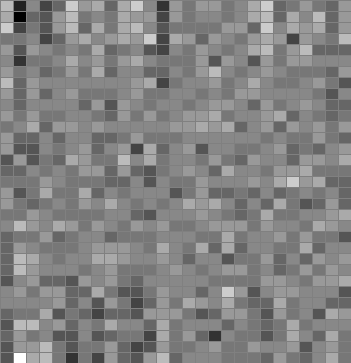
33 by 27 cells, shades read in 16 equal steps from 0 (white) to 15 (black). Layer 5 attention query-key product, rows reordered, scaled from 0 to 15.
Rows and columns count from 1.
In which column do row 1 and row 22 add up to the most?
2
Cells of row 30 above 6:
21
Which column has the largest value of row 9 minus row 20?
26
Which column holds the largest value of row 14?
11
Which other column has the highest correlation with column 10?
6
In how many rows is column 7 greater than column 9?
12
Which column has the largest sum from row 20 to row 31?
1
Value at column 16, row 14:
10
